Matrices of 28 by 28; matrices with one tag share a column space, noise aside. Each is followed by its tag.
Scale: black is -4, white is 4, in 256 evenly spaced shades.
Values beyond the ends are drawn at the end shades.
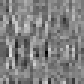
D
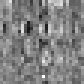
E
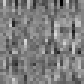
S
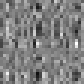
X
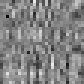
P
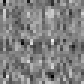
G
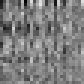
E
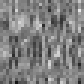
D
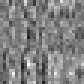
P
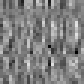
S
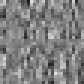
P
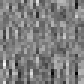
P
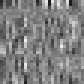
S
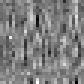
D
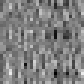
P
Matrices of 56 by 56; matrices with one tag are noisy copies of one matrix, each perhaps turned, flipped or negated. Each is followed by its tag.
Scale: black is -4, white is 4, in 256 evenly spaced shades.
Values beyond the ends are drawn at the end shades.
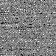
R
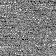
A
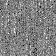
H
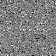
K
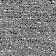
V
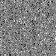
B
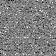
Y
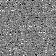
K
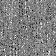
H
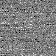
R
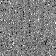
K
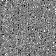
Y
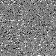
B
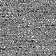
H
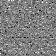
Y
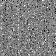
Y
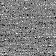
V
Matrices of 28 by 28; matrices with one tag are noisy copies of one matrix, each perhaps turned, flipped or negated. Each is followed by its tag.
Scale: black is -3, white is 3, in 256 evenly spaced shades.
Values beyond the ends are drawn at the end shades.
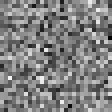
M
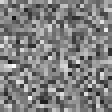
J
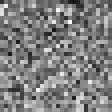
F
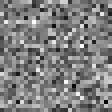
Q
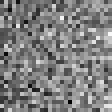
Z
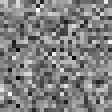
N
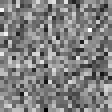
Q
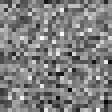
Q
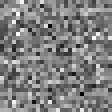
M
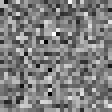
N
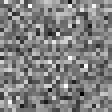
N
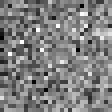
F
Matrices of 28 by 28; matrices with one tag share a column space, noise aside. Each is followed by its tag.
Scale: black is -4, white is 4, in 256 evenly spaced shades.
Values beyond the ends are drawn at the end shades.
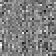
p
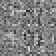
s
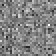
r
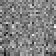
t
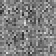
s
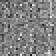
r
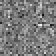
r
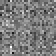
s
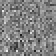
p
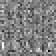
p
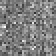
t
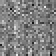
t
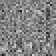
p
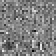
p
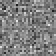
s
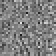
t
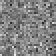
t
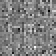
r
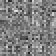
s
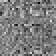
r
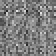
s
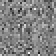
r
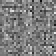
s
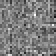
r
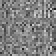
r
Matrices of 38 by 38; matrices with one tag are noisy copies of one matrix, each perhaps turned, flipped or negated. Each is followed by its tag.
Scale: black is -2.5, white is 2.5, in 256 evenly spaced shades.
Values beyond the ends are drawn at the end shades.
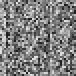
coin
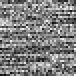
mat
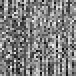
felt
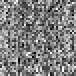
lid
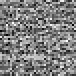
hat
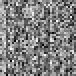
coin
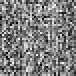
lid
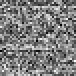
coin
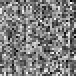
coin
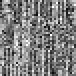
mat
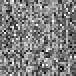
lid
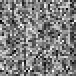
coin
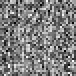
lid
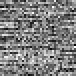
felt
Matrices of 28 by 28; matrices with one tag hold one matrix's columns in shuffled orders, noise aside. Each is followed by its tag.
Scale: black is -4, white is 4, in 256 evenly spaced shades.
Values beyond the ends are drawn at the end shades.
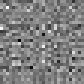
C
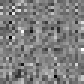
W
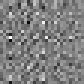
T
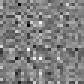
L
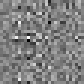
T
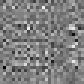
C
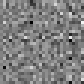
T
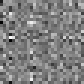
T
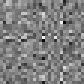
T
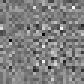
C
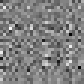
C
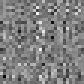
W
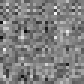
W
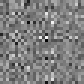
T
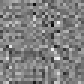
L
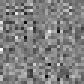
W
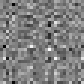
L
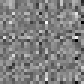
T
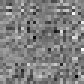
W
